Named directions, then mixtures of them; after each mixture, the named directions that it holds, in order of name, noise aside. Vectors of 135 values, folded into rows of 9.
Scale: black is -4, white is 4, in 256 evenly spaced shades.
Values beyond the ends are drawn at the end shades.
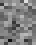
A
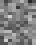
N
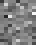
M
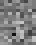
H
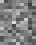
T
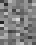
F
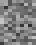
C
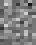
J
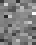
M.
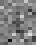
A, H.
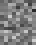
H, J, N.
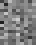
F.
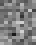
H.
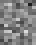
J, N.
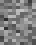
M, N, T.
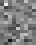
A, C, M.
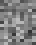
F, H.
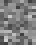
N.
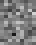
H, M.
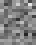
J.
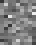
M.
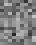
H, J.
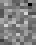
J, T.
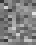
A, C, M.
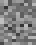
C.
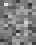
J, M, T.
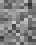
T.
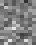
A.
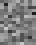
F, M.
